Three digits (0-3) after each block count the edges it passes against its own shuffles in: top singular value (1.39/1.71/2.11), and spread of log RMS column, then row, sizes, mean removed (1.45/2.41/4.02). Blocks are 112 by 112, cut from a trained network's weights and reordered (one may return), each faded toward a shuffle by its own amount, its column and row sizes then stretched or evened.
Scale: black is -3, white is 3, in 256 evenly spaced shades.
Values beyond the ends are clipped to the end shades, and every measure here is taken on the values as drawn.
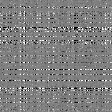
3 1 3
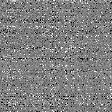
1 1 2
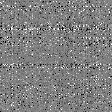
1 1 2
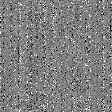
1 2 0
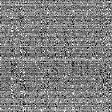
3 2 0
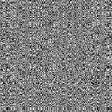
3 2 2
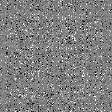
0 2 1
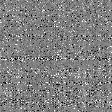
1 0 2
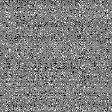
1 1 1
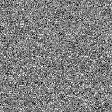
1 0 1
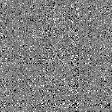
0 2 2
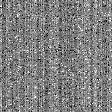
3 0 1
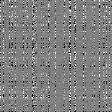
3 3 2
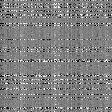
3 1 3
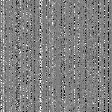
3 3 0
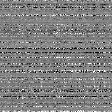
3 1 3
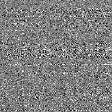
1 1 2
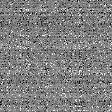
2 1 1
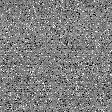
1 0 0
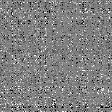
1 2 2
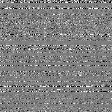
1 0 3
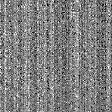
3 1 1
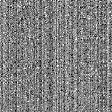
3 0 1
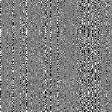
3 3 1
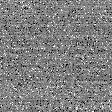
1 0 0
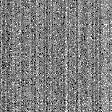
3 0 1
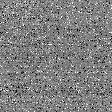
0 0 1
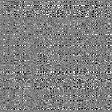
3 2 3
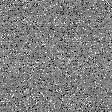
0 0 0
